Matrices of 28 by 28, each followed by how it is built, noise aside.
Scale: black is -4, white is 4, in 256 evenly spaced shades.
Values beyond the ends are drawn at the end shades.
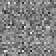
low rank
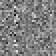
uneven columns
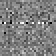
uneven rows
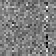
uneven columns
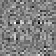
low rank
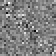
banded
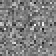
low rank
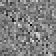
banded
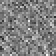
Toeplitz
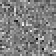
banded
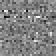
uneven rows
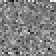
uneven rows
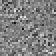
banded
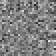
low rank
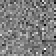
uneven columns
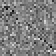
banded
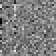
uneven columns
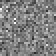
uneven columns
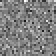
uneven rows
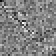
banded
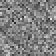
Toeplitz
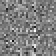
uneven columns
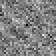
Toeplitz
